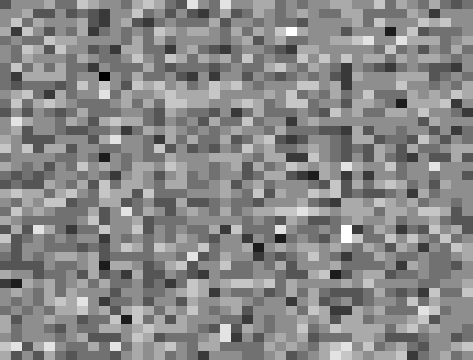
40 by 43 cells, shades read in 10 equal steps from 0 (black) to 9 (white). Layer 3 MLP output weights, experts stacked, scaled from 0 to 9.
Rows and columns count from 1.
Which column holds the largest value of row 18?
29
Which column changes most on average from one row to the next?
10
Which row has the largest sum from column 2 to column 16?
39
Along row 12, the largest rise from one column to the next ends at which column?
38
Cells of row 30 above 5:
9
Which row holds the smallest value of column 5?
11
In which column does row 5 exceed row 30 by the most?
37
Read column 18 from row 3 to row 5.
4 6 5
